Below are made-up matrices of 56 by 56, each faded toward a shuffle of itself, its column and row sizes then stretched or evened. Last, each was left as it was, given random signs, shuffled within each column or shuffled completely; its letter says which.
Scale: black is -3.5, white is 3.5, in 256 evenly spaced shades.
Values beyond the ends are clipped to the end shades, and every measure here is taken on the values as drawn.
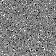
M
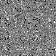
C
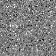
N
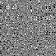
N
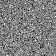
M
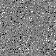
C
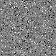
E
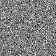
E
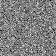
M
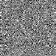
N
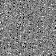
E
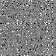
C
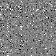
C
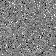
M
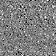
N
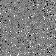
E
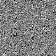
E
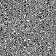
E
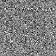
N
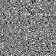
N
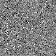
E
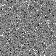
M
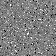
M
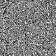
E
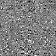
N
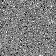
M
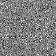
N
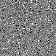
E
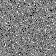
M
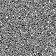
M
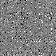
C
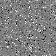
E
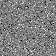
M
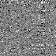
N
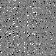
C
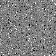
E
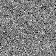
M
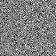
E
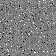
M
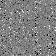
E
